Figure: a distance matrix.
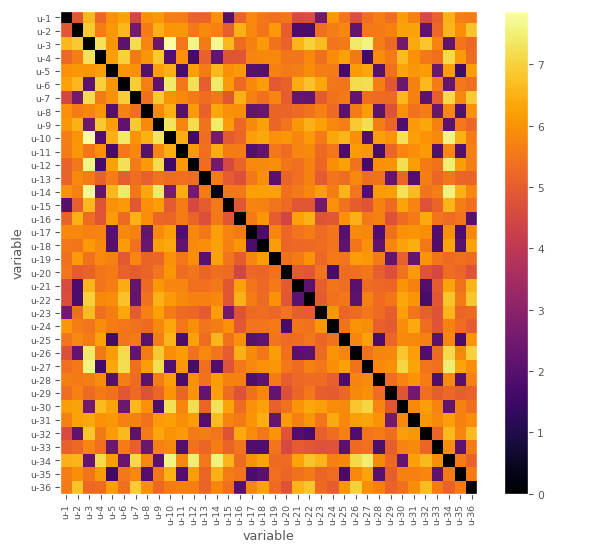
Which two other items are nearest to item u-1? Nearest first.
u-15, u-23
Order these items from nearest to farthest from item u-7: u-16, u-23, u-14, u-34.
u-23, u-14, u-16, u-34
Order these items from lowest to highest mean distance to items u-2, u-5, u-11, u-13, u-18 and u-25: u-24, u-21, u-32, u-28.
u-28, u-21, u-32, u-24
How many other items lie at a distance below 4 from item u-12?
4
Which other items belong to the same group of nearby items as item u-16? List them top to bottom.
u-36
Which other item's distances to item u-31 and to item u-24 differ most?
u-20
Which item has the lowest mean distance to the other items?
u-33
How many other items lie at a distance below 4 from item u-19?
3
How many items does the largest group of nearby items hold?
9
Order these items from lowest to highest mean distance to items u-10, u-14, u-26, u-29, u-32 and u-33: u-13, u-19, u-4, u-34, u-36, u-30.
u-4, u-13, u-19, u-36, u-30, u-34
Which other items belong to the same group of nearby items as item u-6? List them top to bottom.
u-3, u-9, u-30, u-34
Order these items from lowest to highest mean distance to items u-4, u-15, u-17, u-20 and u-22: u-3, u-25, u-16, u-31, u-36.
u-25, u-16, u-36, u-31, u-3
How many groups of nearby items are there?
8
